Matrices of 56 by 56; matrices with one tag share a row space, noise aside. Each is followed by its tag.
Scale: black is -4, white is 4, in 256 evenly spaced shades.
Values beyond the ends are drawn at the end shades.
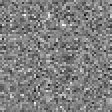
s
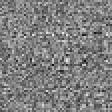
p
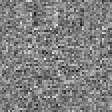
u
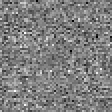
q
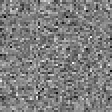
s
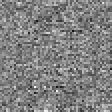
u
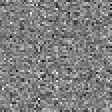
s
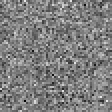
p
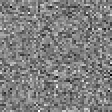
s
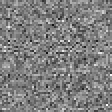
p
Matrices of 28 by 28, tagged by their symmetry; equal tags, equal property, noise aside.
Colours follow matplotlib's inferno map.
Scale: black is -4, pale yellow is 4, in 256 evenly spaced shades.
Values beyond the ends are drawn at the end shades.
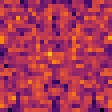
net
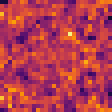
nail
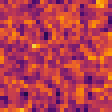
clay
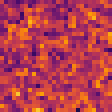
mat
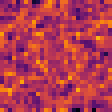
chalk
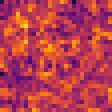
mat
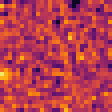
clay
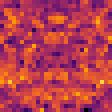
net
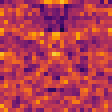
net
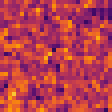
clay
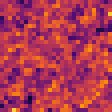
mat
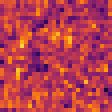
clay
